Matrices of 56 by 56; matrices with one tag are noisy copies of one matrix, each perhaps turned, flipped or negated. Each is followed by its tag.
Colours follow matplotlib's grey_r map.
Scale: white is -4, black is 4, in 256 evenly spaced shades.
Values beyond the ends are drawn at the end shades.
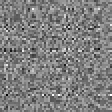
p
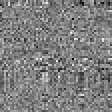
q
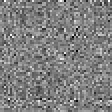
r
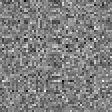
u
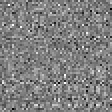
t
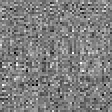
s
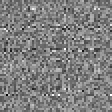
p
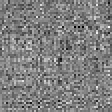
s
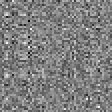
t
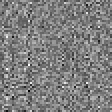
t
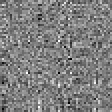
q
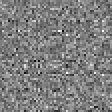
u
